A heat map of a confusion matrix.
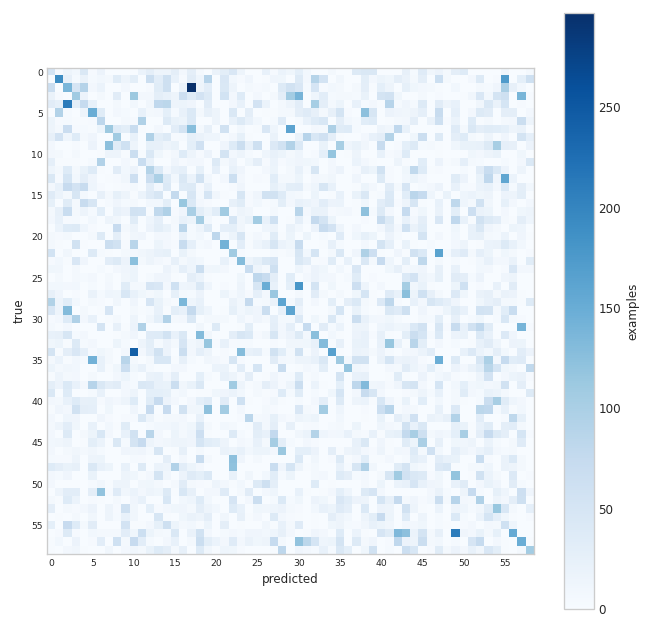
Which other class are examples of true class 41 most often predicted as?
19
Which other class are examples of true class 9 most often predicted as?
7
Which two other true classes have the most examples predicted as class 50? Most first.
44, 26
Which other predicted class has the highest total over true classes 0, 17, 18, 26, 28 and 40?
30
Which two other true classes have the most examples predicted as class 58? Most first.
36, 1
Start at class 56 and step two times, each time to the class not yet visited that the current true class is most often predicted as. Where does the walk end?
42
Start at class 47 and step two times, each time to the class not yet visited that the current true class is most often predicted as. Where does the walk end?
38
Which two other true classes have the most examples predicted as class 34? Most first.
10, 7
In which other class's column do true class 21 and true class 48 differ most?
22
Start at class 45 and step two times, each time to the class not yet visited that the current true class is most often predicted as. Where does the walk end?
43
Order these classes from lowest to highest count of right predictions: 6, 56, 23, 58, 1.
6, 58, 23, 56, 1
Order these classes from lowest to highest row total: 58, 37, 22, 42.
37, 42, 58, 22
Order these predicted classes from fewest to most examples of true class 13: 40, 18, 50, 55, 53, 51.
51, 50, 40, 18, 53, 55
